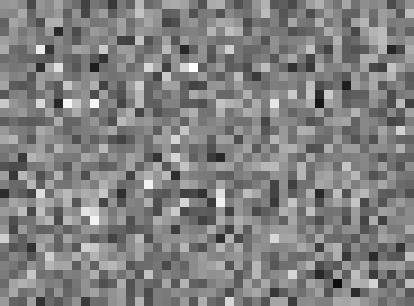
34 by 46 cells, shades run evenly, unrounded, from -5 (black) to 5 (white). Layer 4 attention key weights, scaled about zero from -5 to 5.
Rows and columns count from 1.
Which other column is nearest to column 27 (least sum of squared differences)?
13
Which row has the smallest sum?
7
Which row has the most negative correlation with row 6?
8
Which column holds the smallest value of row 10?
39
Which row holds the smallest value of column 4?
28
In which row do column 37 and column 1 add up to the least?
22
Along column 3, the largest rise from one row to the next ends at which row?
20
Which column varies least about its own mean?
34
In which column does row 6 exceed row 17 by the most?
35
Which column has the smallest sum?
36
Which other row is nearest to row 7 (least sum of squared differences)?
14
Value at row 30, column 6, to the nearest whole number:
2
